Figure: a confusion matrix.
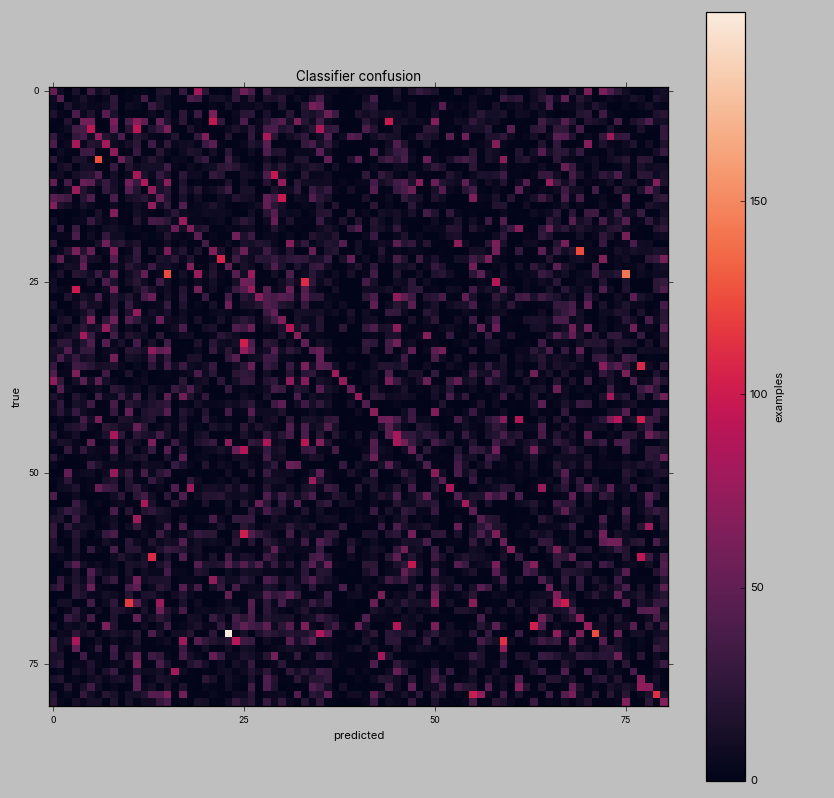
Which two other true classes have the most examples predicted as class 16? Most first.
76, 18
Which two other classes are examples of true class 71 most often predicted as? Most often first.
23, 35
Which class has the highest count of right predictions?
71
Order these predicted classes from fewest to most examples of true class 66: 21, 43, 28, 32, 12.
21, 12, 32, 28, 43
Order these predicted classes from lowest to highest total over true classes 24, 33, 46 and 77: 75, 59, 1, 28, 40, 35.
40, 59, 1, 35, 28, 75
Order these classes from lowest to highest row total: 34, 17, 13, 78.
17, 78, 13, 34
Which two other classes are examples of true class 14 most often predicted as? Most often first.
30, 55
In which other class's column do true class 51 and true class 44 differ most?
34
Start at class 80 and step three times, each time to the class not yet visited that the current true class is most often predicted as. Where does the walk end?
29
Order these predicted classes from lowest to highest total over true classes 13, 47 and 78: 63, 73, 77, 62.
73, 62, 63, 77
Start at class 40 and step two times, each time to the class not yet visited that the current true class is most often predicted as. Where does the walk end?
59
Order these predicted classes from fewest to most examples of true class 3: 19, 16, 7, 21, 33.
16, 33, 19, 7, 21
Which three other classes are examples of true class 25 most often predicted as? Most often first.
33, 58, 26
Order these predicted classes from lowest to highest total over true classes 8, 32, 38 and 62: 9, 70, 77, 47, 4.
9, 77, 70, 47, 4
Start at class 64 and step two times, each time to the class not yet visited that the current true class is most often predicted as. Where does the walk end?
69
